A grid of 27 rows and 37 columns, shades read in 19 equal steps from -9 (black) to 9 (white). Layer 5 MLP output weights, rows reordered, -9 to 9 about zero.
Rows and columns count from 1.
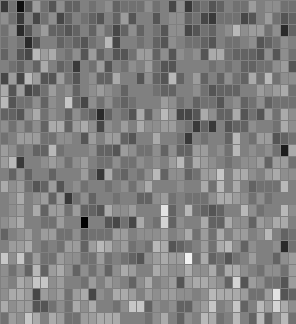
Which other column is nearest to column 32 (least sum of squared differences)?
37
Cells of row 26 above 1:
14
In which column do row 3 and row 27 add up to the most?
30
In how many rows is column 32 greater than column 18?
11
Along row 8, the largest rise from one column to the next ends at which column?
3
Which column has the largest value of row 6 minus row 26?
6
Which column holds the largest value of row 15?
28
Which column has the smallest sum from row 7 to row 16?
13
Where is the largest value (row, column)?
22, 24
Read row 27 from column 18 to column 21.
0 -1 1 3
